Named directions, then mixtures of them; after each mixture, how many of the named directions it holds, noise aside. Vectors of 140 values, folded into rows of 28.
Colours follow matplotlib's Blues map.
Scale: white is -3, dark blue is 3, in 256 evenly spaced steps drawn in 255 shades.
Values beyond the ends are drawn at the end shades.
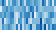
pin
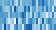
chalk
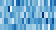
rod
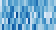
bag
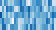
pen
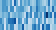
two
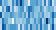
three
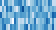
one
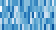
four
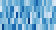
two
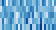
one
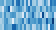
one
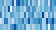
one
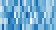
three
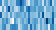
two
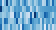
two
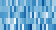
two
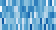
two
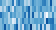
four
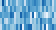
three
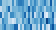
four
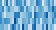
three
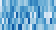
one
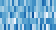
three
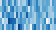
four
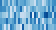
three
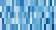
three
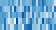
one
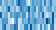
three
